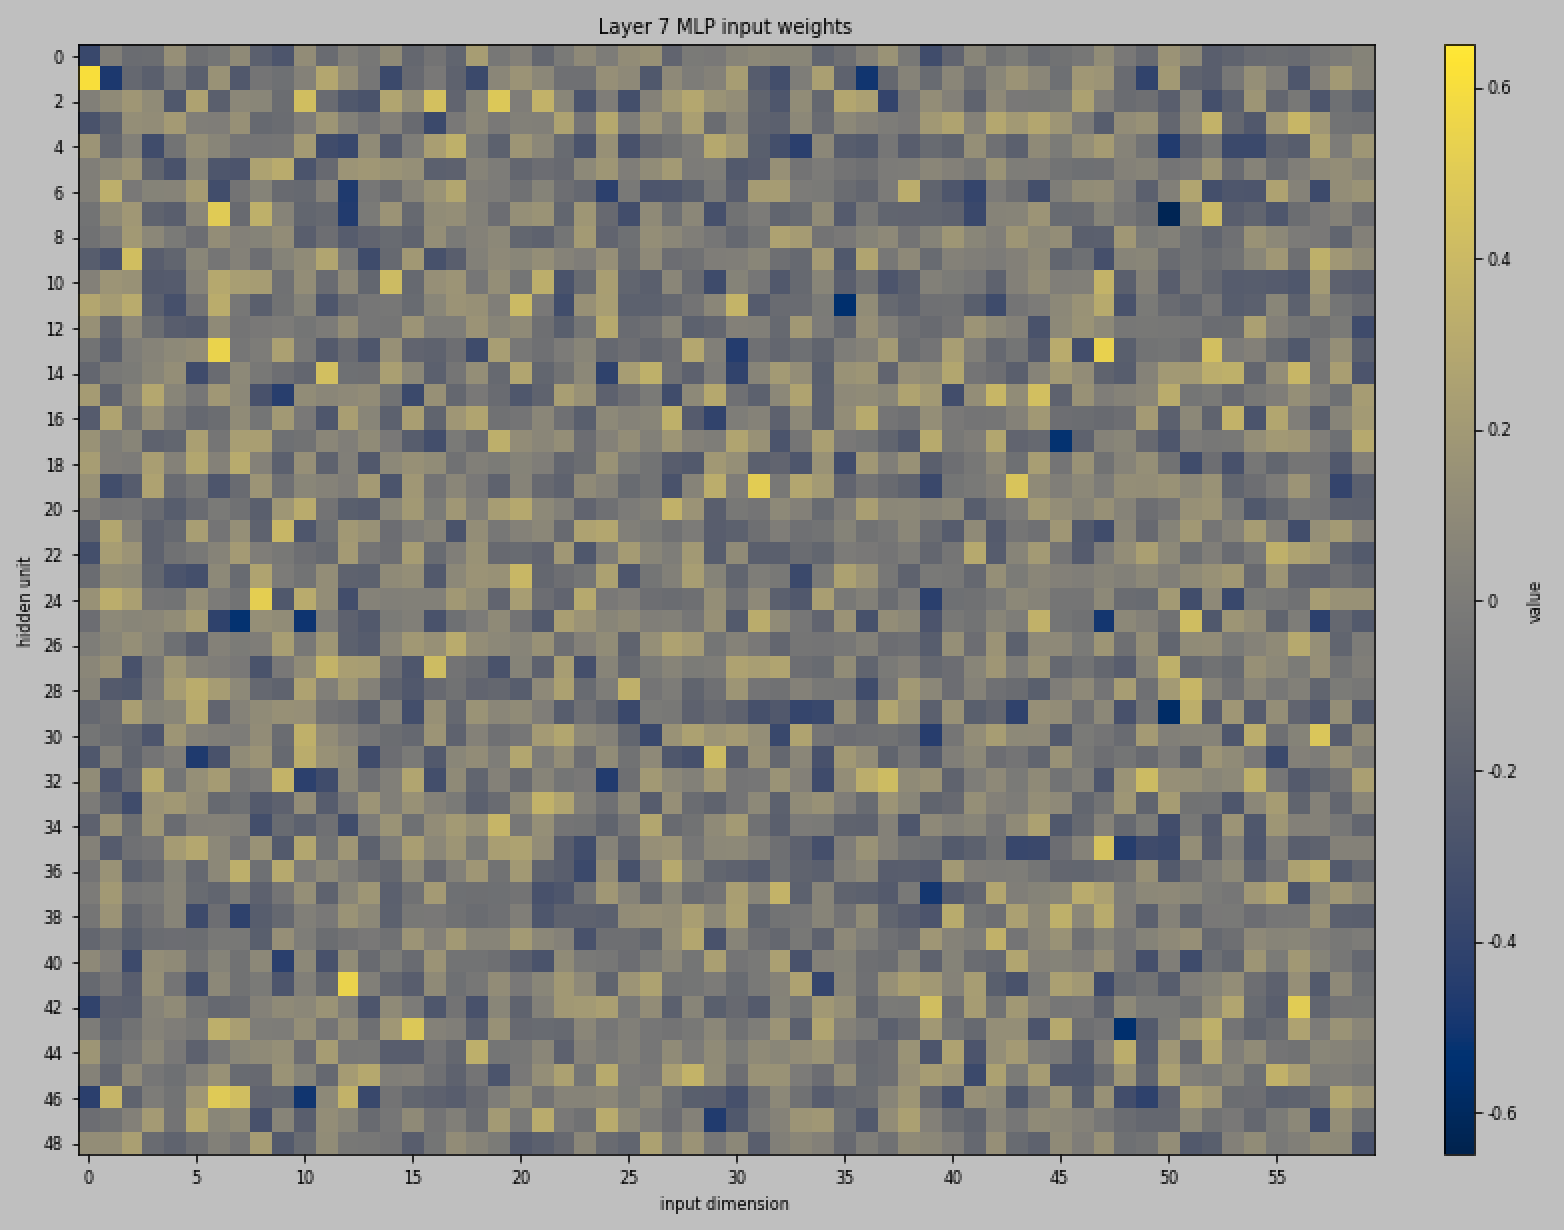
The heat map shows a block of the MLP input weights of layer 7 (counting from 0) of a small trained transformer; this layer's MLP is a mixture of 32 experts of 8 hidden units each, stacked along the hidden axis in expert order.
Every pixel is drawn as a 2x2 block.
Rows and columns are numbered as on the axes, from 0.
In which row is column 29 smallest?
47
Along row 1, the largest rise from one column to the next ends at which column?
50
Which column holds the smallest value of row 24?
39
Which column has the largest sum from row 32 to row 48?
12
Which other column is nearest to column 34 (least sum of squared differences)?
43
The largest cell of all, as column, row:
0, 1
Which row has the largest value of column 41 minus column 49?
46
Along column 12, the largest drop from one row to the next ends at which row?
6
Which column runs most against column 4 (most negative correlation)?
2
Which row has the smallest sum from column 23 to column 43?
29
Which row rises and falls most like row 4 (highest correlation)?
11
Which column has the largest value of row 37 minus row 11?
42
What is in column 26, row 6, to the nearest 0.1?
-0.3
